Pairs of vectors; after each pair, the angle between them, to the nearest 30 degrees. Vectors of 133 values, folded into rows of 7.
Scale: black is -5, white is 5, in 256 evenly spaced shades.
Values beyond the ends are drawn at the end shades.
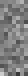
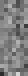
150 degrees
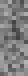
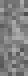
150 degrees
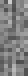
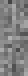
150 degrees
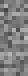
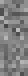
120 degrees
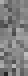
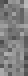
120 degrees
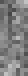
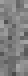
90 degrees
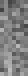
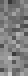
30 degrees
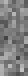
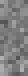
30 degrees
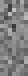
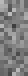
30 degrees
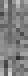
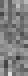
30 degrees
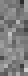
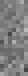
150 degrees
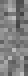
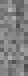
30 degrees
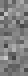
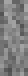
60 degrees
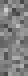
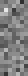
30 degrees
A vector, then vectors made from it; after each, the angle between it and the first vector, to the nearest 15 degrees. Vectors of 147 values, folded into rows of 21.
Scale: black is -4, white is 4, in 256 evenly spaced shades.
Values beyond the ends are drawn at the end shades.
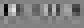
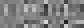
105 degrees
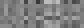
105 degrees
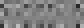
75 degrees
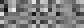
60 degrees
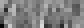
60 degrees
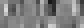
120 degrees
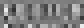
135 degrees
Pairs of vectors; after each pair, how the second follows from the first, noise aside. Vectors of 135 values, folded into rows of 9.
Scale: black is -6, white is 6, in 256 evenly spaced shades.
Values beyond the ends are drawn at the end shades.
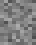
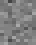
partly zeroed.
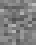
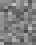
shuffled.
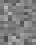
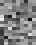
wrapped around, negated, scaled up.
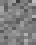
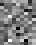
wrapped around, negated, scaled up.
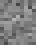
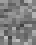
reversed, negated.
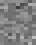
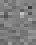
wrapped around, negated, partly zeroed.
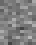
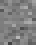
partly zeroed.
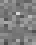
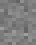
wrapped around, shrunk.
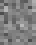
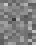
reversed, negated.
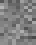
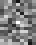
wrapped around, negated, scaled up.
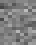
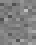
partly zeroed.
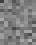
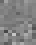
wrapped around, negated, partly zeroed.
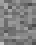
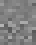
wrapped around, negated, partly zeroed.
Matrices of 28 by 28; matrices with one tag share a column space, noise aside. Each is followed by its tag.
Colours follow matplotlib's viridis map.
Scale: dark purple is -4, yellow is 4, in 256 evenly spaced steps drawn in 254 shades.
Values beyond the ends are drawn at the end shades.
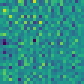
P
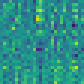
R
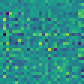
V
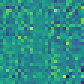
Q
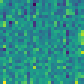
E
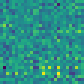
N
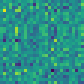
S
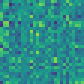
E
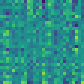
E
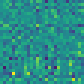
N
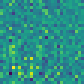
N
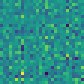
N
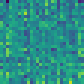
E
